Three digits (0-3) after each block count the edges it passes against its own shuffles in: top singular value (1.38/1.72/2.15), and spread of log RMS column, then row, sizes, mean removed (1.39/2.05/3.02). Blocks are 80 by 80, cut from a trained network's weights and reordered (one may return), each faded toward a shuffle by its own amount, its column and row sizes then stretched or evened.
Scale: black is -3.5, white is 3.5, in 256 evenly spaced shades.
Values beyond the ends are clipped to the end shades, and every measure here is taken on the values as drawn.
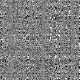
1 3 1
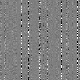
3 3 0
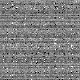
3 2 1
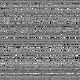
3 1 3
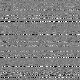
3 0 3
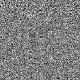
1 1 1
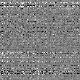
2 2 3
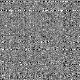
1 1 2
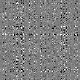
2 3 2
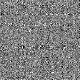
1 1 2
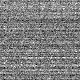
3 1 1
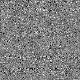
0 1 2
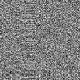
3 1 0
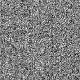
1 0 0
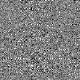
1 2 2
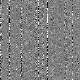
2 3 0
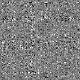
0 2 2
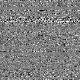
0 0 3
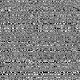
3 0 3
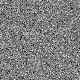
0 0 0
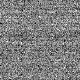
1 2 0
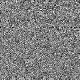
2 0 1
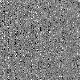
0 2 0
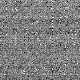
1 1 1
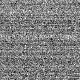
2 1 0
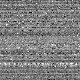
3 0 2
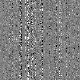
1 3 0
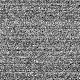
2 0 0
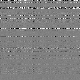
3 0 3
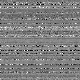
3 0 3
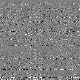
1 0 3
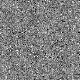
0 1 1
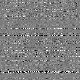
2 1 3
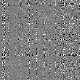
2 3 2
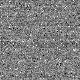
0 0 1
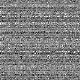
3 2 2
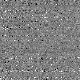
0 1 2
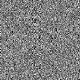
2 2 0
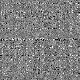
1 0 2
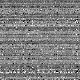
3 1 2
